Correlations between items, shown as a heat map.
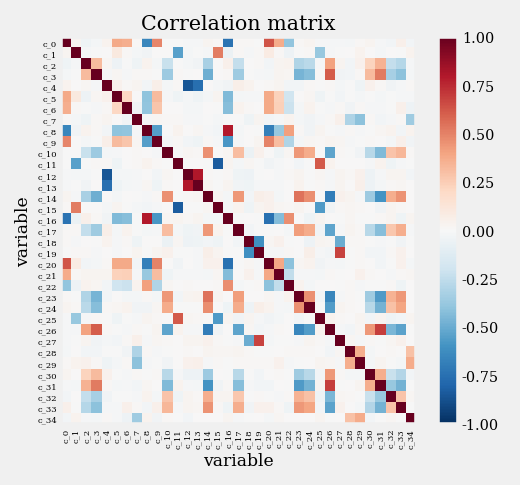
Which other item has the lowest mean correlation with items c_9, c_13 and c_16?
c_4
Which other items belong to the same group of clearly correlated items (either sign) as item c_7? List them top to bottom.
c_28, c_29, c_34
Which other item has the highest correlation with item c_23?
c_14
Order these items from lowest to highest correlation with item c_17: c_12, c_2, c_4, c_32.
c_2, c_12, c_4, c_32
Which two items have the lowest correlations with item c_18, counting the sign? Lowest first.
c_19, c_27
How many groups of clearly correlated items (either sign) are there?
6
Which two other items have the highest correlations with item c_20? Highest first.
c_0, c_9
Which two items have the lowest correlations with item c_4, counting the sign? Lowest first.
c_12, c_13
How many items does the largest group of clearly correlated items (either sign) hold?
12
